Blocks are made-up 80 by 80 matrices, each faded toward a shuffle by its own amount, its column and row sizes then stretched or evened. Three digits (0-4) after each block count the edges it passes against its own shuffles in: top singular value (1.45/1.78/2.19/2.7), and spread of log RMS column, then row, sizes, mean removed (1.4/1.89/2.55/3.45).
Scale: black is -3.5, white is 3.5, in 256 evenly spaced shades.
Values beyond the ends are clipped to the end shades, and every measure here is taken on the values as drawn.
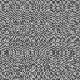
4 1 0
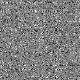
2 1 2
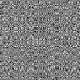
4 0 3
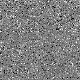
0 0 2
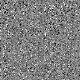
0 2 1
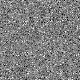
0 0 2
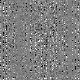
1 4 1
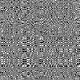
4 2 3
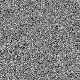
0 1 0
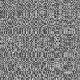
4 2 0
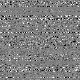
0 0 4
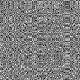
4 0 0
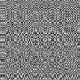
4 0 4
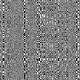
4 4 1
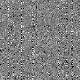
3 3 1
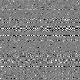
4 0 4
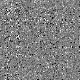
0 2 2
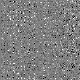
0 3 1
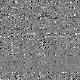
1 2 3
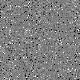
1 1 2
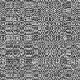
4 0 3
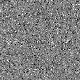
1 0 1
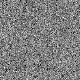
0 1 0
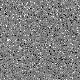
0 0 1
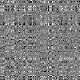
4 2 3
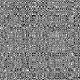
4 2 3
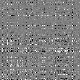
3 3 4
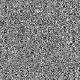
2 0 2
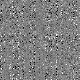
0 3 1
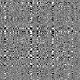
4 3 3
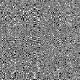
3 2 1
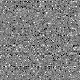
2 0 2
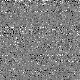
0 0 3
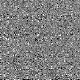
2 2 2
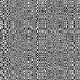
4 4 0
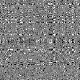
3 1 3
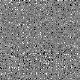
0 3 3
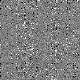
0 3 2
